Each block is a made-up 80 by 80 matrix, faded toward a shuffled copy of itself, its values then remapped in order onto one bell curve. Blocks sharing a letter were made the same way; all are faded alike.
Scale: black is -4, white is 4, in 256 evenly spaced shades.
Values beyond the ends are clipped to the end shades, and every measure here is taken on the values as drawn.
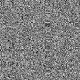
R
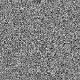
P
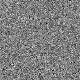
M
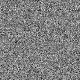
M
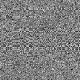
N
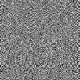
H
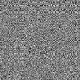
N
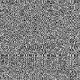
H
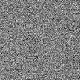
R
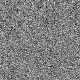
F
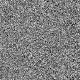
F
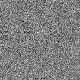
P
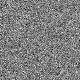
F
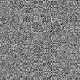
H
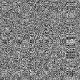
H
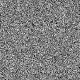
M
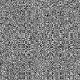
H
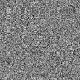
R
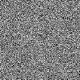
R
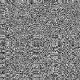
H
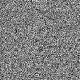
P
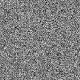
P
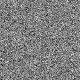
F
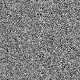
F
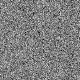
F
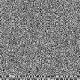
N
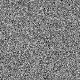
M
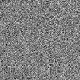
R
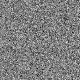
F
